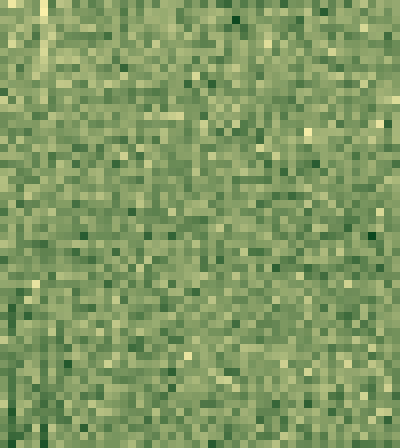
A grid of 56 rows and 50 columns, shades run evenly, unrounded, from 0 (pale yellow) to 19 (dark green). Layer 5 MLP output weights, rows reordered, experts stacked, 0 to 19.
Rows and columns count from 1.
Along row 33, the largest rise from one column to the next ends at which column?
20
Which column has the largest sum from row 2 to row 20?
38
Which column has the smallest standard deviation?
32
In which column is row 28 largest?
26
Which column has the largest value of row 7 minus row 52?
49
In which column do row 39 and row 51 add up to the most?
2
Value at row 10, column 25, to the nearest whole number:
3
